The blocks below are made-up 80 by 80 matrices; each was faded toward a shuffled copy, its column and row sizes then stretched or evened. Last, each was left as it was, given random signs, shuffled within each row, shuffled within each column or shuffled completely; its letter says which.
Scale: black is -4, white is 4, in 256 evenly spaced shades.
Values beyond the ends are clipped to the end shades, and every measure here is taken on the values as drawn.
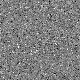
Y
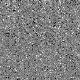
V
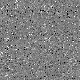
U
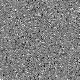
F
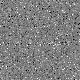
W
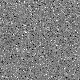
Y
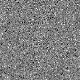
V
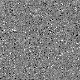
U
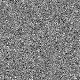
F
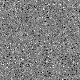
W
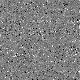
W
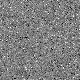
Y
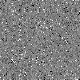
V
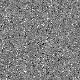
F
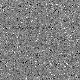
U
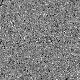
W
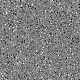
Y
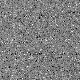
W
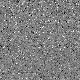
W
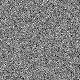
Y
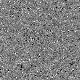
W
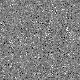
U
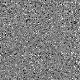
V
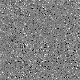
V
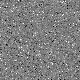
Y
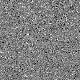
W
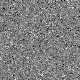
W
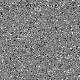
W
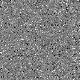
V
